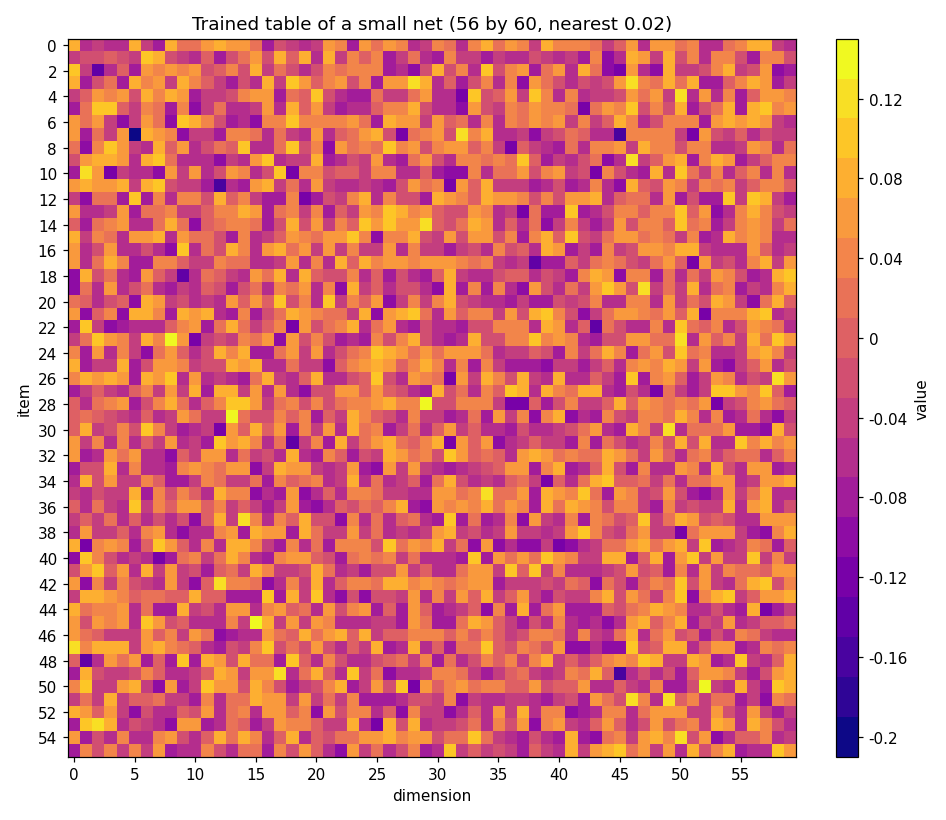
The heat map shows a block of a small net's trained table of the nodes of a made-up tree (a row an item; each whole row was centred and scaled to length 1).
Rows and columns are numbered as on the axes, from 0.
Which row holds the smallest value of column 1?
48
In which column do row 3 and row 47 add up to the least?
41
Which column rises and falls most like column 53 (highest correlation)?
1
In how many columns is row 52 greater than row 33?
24
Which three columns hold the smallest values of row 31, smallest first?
18, 31, 35
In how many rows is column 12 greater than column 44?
21
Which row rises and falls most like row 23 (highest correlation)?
4
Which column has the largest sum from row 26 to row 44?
13
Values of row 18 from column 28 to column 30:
-0.06 -0.08 0
